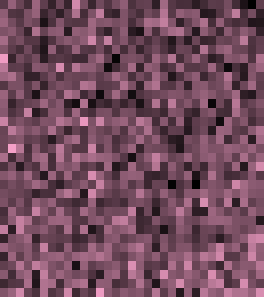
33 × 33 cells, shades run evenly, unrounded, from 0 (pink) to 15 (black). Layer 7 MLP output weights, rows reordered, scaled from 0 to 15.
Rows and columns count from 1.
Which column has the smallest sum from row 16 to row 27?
12
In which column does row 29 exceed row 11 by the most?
1
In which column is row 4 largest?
18
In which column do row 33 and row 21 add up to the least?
13
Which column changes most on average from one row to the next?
11
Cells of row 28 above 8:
11
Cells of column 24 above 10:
7
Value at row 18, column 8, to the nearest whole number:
4
